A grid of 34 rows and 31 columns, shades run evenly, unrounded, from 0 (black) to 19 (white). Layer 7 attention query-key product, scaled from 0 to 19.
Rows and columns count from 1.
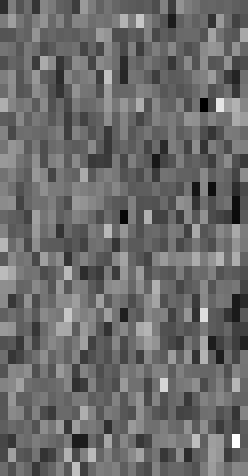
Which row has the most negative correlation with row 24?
9
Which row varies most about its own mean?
32
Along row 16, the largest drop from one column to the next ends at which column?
20
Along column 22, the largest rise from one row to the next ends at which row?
26
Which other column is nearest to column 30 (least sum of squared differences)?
25
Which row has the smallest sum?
16
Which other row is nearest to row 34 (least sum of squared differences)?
4
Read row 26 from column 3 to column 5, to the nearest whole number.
5 7 8
